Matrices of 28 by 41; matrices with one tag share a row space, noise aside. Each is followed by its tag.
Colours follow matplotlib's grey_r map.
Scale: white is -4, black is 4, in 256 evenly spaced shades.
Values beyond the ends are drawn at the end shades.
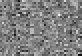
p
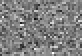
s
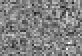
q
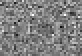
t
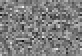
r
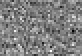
t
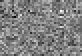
t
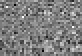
t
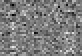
q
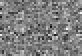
r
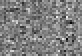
q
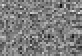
t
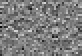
r
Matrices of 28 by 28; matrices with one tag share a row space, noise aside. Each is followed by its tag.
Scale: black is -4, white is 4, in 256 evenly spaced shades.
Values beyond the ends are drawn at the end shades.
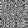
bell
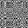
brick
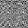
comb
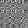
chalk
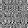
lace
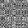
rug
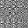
chalk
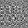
chalk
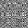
comb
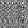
comb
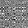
rug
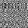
lace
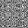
comb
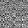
rug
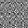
chalk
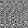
chalk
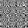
bell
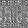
lace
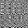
chalk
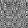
brick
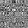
rug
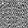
comb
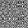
comb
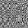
comb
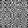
lace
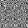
brick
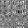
comb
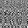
lace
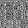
brick
